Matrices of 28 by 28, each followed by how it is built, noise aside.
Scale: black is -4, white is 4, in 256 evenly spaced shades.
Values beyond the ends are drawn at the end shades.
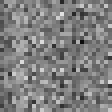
repeating rows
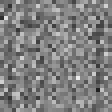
repeating rows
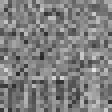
blocks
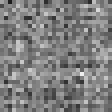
blocks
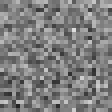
blocks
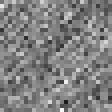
Hankel
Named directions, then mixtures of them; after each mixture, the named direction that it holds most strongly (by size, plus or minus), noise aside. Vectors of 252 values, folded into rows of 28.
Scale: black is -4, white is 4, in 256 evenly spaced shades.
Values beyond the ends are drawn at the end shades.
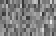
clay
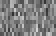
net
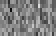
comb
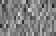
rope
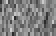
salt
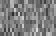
net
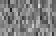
comb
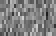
net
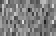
salt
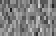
comb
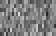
net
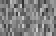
net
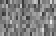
clay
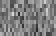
net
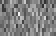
rope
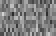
net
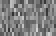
net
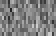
comb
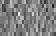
rope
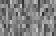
clay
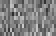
net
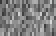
clay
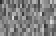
clay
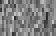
salt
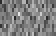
rope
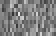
net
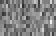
clay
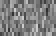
net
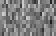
clay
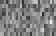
clay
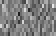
rope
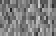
comb
